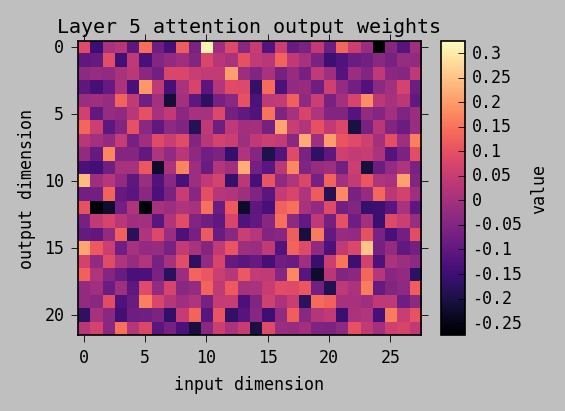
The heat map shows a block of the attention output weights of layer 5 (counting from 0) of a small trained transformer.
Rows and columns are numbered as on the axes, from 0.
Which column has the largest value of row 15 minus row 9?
23
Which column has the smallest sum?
14
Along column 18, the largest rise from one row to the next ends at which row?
15
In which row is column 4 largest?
6
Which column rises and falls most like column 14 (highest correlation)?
10
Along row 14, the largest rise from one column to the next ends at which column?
19
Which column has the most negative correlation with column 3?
9
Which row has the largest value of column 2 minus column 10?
8
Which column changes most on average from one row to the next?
5
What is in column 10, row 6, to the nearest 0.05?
0.05
